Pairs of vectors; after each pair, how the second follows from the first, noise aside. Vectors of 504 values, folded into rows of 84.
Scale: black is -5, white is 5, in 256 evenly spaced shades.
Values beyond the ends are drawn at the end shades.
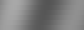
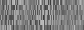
sign-scrambled.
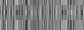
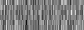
copied.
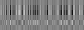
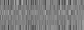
wrapped around, shrunk.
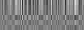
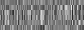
wrapped around.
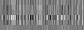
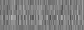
shrunk.
